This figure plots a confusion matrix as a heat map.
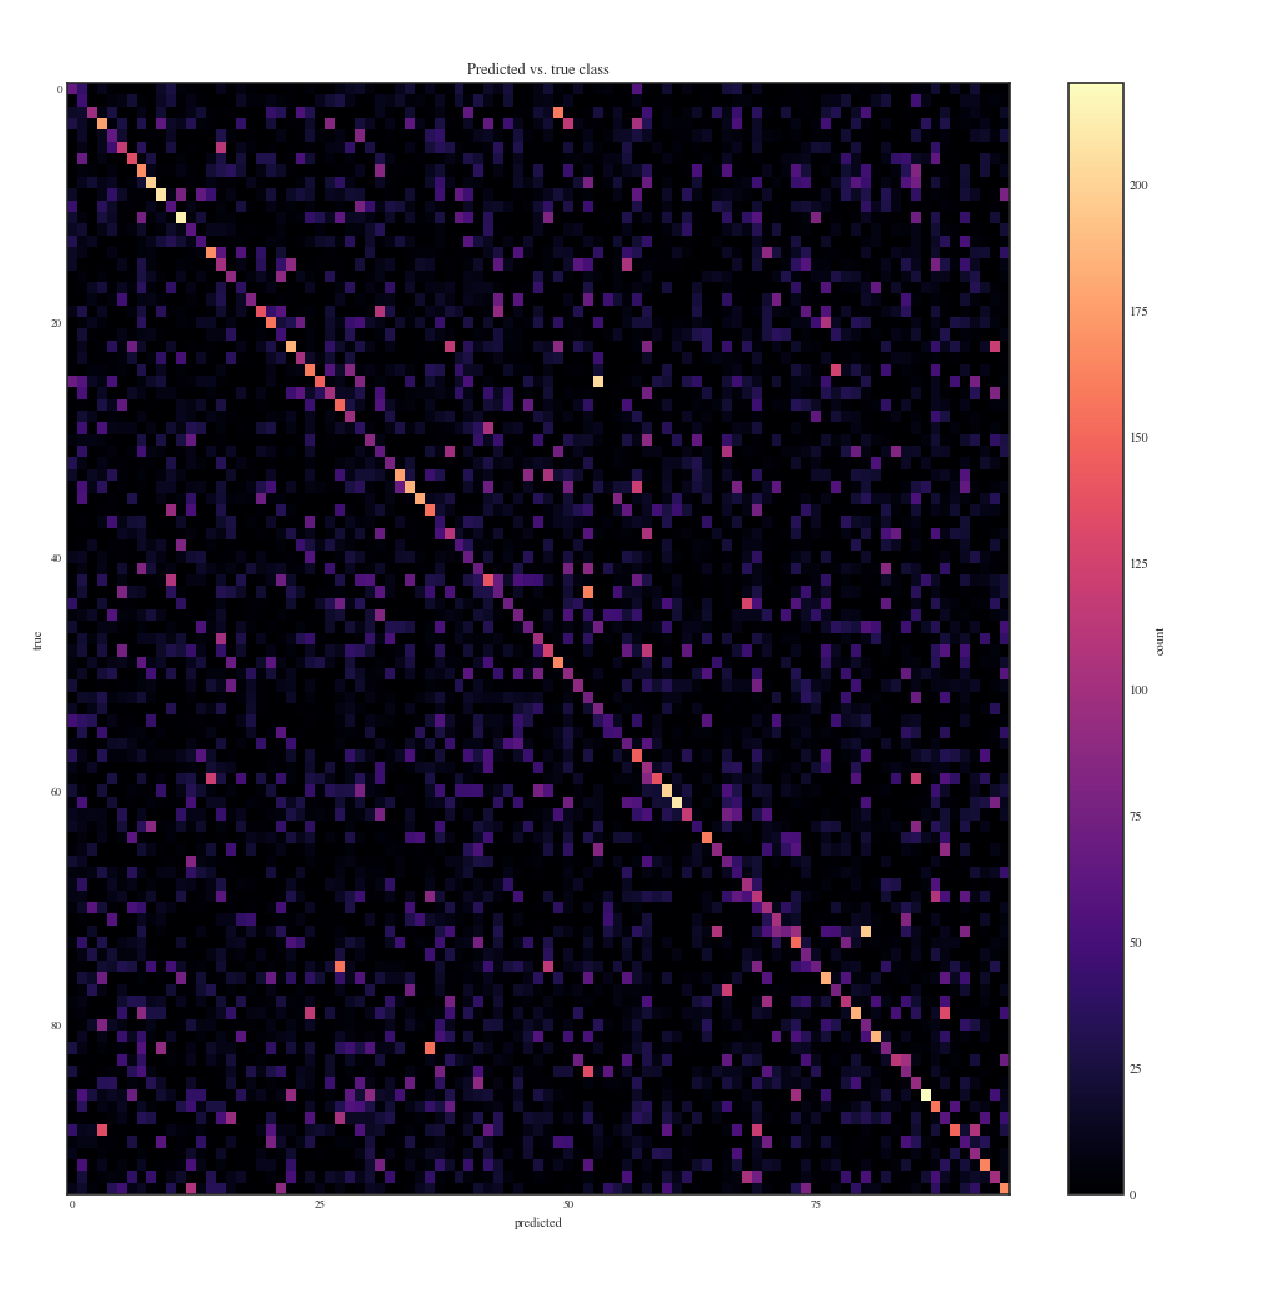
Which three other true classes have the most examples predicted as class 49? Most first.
2, 22, 31
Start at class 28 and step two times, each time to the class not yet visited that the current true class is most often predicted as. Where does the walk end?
27
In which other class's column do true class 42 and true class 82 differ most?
36
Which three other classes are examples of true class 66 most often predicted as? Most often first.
12, 58, 67
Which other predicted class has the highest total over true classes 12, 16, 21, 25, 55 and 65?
53
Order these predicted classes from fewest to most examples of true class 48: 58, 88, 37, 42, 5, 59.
59, 42, 37, 88, 5, 58
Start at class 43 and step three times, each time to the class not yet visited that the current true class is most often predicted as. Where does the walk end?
41
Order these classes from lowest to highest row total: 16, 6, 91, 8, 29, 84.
91, 16, 29, 6, 84, 8
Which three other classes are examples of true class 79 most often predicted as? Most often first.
88, 24, 7
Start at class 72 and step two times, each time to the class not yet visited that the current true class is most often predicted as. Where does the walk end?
3
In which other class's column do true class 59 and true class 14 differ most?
85
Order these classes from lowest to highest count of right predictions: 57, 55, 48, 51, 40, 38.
55, 40, 51, 38, 48, 57
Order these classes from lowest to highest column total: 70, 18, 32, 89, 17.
18, 89, 17, 32, 70
